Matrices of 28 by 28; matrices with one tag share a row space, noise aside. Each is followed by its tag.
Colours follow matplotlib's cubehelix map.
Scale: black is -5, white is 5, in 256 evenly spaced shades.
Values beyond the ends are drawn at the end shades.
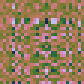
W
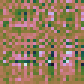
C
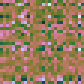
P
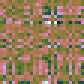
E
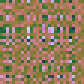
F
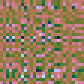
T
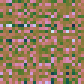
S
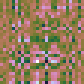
W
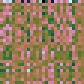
F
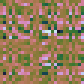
E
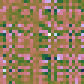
E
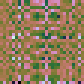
W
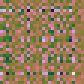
F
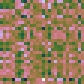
P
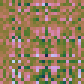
W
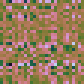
S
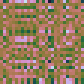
C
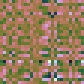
E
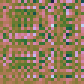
C
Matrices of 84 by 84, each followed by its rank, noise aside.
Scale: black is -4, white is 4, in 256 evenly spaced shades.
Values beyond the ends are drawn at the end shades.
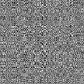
six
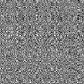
seven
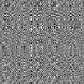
four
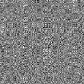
eight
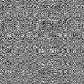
six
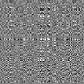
five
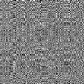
six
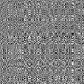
five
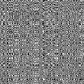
four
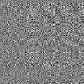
seven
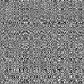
four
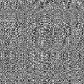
seven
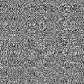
eight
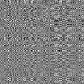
five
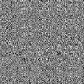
eight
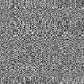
six
